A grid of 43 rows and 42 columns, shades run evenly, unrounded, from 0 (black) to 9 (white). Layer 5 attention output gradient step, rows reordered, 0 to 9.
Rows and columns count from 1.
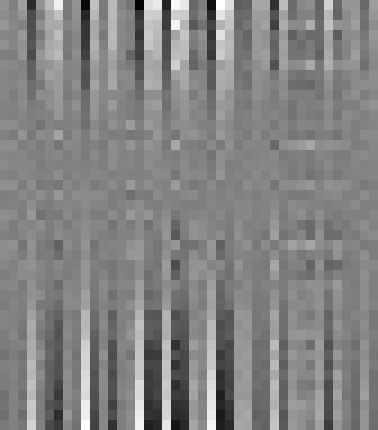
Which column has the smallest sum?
20
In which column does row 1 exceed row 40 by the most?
25
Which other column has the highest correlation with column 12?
38
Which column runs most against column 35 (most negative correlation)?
23
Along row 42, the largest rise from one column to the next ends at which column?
19
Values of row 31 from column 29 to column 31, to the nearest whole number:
4 4 5
